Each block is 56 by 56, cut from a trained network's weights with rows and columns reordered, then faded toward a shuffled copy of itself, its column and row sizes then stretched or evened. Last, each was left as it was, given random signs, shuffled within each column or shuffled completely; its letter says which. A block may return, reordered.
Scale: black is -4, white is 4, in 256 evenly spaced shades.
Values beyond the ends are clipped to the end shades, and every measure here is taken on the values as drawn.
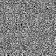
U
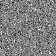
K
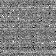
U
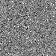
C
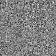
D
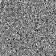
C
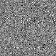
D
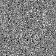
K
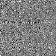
U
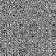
U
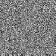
U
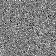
C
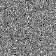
K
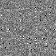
D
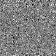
D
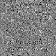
U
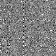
D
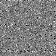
D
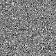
D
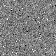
C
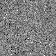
K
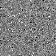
D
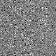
D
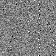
K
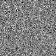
D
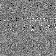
D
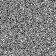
C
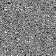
U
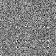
U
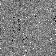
K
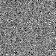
D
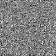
D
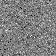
C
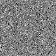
K
